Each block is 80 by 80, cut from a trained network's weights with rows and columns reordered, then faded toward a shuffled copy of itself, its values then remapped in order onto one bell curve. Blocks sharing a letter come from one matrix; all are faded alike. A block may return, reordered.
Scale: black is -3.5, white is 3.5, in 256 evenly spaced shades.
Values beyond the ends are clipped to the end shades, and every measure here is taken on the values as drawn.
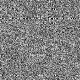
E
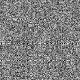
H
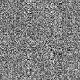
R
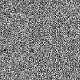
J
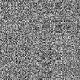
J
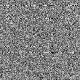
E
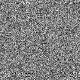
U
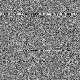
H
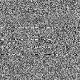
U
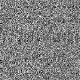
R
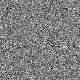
U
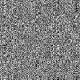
J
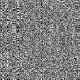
J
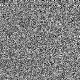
U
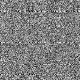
H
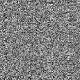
R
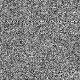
E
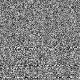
H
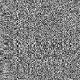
J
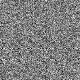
E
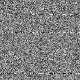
U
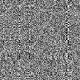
J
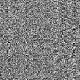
J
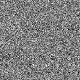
U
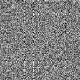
R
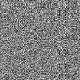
J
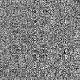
J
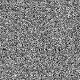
H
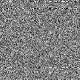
U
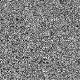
H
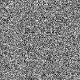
H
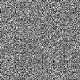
J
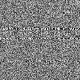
H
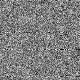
U
